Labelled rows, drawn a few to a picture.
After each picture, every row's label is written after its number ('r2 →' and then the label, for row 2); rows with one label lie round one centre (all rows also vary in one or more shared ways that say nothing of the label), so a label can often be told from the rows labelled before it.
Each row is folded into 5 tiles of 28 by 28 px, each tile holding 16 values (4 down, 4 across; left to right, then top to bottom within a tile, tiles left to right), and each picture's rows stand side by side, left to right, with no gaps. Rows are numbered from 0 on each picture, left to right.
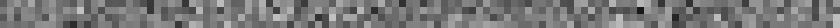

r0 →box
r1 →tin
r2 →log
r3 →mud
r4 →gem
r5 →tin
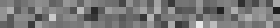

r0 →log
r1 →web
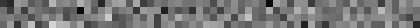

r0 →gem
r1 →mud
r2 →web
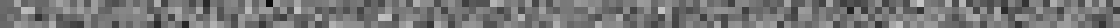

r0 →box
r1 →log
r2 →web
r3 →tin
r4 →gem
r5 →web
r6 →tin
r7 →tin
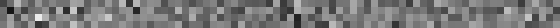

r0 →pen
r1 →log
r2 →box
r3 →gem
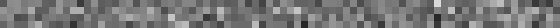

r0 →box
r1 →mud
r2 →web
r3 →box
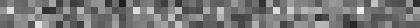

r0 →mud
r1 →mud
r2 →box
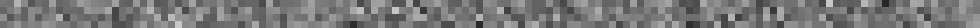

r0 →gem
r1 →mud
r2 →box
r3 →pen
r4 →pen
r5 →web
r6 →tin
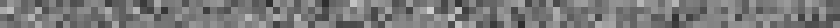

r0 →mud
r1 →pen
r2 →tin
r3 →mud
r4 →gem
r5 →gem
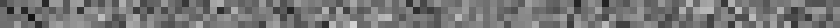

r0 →tin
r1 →tin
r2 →pen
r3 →pen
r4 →tin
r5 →log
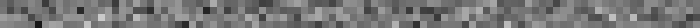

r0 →tin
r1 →pen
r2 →pen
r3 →pen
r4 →log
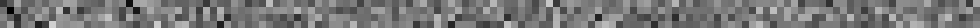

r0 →pen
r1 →web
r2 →web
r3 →tin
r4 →gem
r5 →box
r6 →log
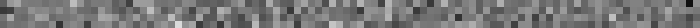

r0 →pen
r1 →mud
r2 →gem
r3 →gem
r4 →log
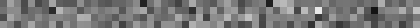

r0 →mud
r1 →mud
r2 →log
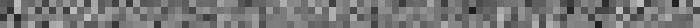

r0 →box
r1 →mud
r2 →log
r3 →mud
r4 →tin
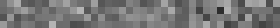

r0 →box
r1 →gem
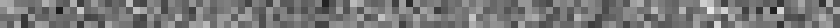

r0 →web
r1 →mud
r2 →tin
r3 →log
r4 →tin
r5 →web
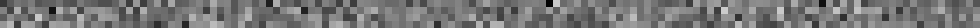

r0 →mud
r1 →log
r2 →mud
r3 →log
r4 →log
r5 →box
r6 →web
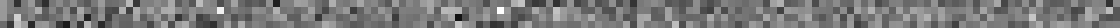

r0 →tin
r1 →box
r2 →gem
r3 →box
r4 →mud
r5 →tin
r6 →box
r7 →log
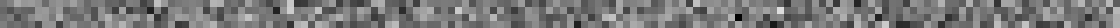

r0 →pen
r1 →pen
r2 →mud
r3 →log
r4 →log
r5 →box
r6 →tin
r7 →tin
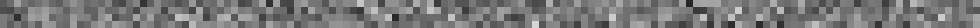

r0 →pen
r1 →mud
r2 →gem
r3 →mud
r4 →log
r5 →pen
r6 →tin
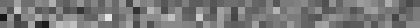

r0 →web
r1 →mud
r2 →gem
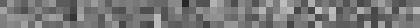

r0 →mud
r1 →tin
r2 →log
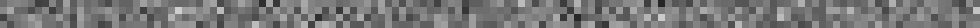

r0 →mud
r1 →pen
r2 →gem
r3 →tin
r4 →box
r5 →mud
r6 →mud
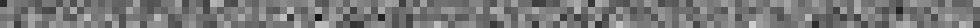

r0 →mud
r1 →tin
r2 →gem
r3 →box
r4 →web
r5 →gem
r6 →web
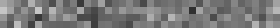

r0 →log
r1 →mud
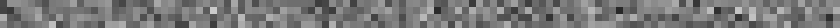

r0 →pen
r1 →box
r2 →mud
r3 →log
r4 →gem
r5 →log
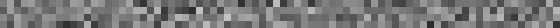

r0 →tin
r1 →mud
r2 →box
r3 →web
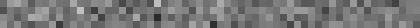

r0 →pen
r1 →box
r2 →web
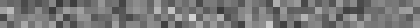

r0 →mud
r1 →web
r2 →log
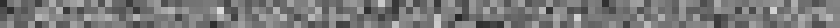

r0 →pen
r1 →box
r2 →pen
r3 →tin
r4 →tin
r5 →box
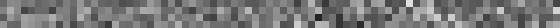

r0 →mud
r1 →mud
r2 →tin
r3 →mud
